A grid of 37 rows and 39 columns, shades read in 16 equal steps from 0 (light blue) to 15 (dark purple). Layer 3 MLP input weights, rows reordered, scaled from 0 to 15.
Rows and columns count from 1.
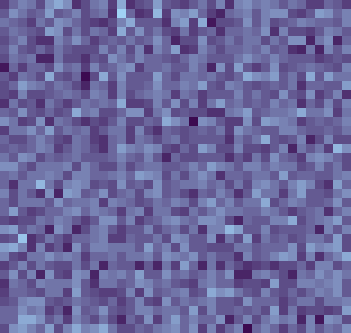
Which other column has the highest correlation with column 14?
18
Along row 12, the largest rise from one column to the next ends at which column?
15
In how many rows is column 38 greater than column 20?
13
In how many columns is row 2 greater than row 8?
13
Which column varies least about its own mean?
29
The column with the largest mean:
10
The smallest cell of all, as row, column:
2, 14
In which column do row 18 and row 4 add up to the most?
19
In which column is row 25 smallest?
33
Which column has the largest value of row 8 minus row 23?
24
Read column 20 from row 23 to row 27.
6 10 5 7 5
